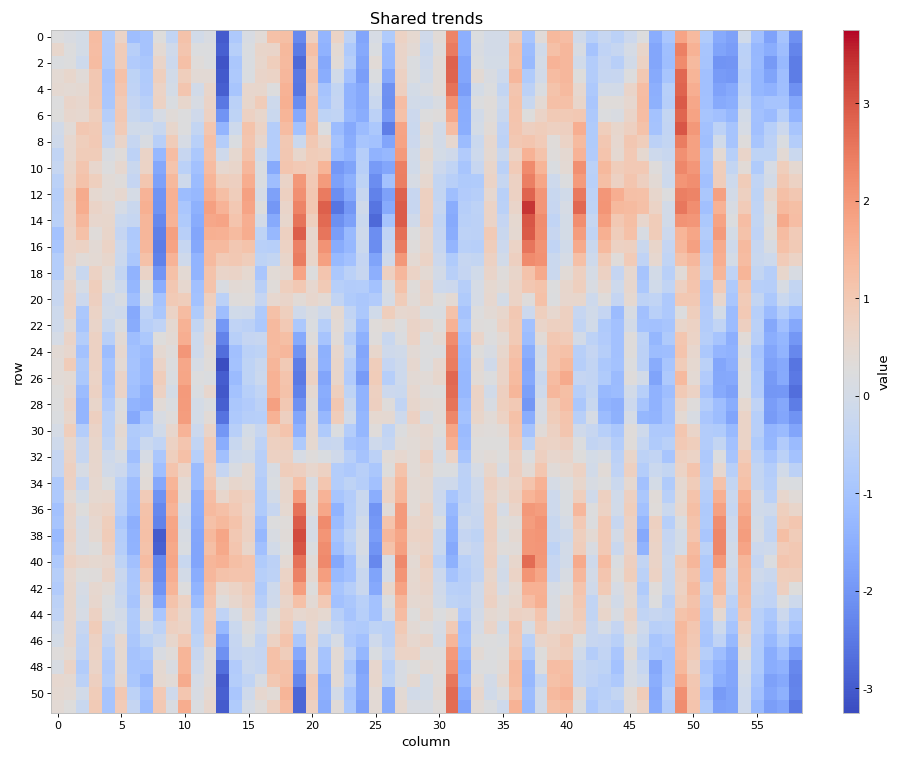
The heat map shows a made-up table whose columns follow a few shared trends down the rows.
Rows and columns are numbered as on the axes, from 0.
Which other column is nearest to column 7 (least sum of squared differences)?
14
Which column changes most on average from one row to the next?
19
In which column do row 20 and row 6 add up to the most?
49
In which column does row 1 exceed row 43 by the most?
31
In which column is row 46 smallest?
13
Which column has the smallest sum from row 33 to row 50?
8
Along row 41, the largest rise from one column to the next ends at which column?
9
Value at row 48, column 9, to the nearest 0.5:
0
